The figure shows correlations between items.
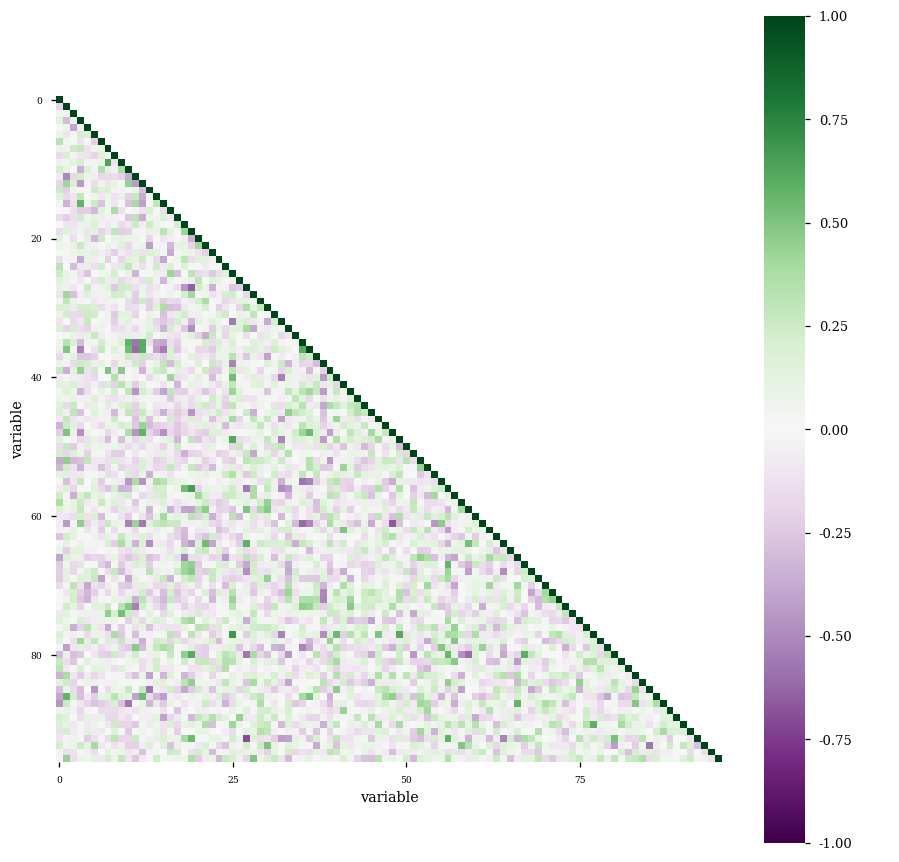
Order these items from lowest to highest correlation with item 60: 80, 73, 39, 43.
43, 73, 80, 39
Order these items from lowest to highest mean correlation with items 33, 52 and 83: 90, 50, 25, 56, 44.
56, 44, 25, 90, 50
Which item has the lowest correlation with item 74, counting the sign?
51
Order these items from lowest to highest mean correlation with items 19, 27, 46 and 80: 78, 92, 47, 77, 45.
45, 78, 47, 92, 77
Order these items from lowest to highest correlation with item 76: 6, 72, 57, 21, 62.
6, 72, 62, 21, 57
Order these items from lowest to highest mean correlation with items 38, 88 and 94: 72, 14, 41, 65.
72, 65, 14, 41
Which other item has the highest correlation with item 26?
89
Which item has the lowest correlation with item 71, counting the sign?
38
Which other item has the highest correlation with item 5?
93
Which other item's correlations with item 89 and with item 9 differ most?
7
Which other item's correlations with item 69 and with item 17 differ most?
30
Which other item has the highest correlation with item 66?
87
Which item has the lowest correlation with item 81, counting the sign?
66
